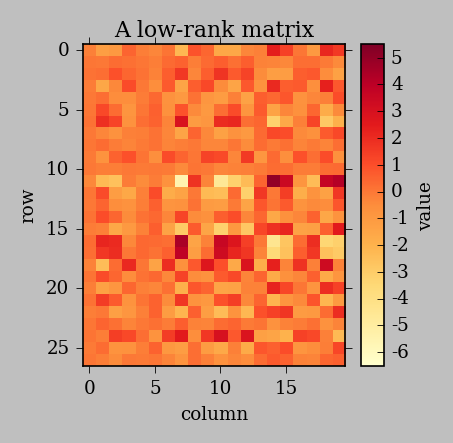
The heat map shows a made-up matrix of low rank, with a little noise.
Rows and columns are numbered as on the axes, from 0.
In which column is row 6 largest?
7
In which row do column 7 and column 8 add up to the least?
11
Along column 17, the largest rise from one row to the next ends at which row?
16
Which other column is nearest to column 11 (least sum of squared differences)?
1
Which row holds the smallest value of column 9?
12
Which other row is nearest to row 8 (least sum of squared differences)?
10
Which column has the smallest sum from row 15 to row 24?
14
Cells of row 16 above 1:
7
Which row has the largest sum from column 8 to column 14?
18
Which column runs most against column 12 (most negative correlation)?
13
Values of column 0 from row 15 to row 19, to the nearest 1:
0 0 0 0 0
